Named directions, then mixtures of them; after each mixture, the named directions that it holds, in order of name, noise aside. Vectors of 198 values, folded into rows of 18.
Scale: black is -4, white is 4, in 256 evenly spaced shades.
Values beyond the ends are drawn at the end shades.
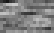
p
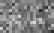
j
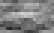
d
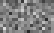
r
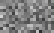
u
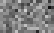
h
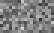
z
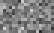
u, z.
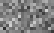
j, r.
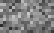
d, j, z.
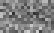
d, r, u.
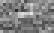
d, p, r.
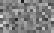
r, u, z.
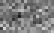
d, j, r.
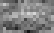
d, r.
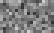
h, r, z.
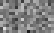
r, u.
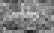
d, r.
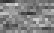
p.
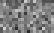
r.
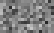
h, u, z.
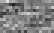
p, u.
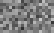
z.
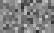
h, r, z.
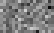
h.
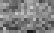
d, r, u.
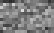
p, r, u.
